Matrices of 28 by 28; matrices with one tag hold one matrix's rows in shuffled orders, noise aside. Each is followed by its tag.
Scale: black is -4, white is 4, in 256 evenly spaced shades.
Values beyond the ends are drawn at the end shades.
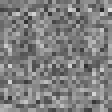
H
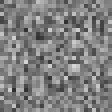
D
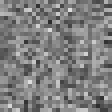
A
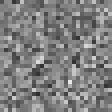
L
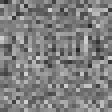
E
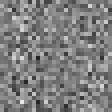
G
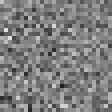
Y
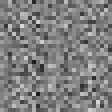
G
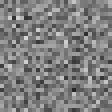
D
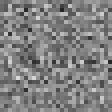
H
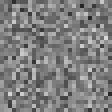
G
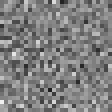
Y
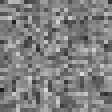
A
